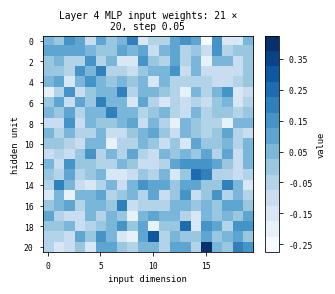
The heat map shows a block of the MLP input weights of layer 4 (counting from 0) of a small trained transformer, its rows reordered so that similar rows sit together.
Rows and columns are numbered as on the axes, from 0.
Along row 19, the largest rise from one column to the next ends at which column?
9
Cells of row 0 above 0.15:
1
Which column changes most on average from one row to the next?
2
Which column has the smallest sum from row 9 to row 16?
6
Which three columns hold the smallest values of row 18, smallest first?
10, 14, 3
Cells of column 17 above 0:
10
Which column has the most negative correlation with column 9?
8
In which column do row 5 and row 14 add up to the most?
17
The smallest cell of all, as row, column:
0, 15
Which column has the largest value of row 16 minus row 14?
7
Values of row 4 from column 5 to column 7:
0.05 0 0.05
